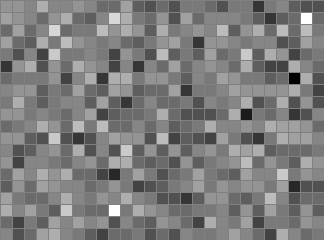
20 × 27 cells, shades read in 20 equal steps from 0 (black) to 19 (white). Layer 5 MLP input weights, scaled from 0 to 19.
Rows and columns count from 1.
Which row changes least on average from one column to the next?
1
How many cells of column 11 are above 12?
6
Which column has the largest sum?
5
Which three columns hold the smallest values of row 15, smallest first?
10, 9, 14
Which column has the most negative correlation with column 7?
12
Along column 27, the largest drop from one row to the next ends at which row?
16
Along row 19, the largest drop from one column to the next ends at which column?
22
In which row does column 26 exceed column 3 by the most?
2
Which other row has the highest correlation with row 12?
3
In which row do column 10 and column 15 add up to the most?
18
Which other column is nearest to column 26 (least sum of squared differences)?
19
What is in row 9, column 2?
13
